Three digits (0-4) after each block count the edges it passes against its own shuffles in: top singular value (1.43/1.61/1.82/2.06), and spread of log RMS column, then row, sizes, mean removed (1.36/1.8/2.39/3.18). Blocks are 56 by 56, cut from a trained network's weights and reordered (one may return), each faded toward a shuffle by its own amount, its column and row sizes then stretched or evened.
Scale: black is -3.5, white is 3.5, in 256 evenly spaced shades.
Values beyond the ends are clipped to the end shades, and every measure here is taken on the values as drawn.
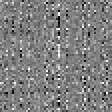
3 4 1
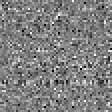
3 1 1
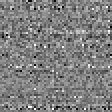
0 1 3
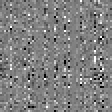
0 4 2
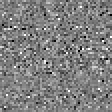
0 0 2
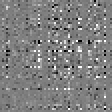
3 4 3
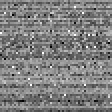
4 0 2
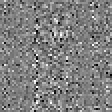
3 3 0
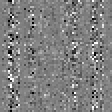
2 4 0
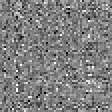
3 2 0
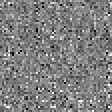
1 2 1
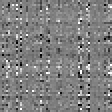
1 4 1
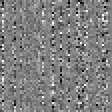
0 4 0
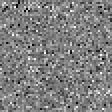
0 0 1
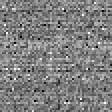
1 1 2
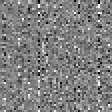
3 3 0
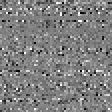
0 0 4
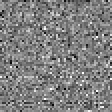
1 0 1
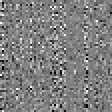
3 4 0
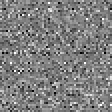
1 0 2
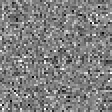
1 0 1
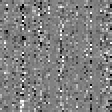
0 4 0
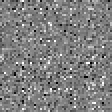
0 2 2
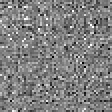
2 1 2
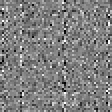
3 3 1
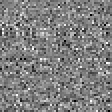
3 1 2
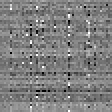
4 3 1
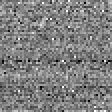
1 0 2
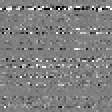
2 0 4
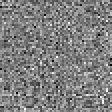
2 0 0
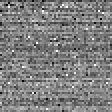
3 0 1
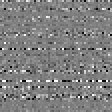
3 0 4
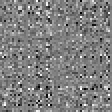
3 4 2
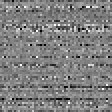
2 0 4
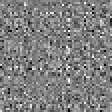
4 2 2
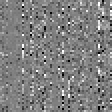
1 4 0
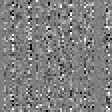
0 4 1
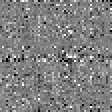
1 3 3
